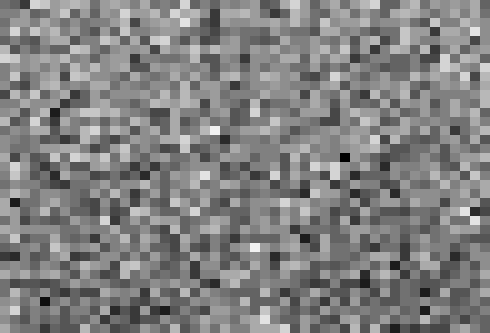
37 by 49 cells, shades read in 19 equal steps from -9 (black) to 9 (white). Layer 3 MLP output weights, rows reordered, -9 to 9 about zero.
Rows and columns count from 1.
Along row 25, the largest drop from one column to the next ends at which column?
12
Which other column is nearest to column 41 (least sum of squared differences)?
17
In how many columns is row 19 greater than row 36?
22
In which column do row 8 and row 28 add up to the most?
26
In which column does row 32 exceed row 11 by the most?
8
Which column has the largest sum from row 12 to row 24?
32
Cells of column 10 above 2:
4
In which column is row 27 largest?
2
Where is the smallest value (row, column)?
18, 35
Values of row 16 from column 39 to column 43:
-4 4 -1 -2 -3
